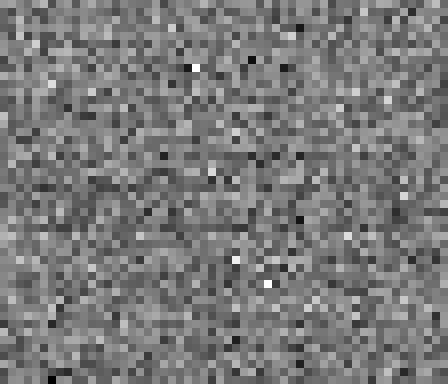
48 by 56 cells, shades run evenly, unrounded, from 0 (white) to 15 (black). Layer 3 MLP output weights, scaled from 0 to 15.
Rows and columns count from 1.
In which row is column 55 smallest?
1
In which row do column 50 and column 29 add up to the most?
23
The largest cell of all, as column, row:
7, 48
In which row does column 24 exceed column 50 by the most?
11
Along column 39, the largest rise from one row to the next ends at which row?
40
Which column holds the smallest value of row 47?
49
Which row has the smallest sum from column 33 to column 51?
38
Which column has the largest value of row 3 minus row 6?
44
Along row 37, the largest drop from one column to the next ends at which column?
47
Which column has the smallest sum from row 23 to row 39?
2
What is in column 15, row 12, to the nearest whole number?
5
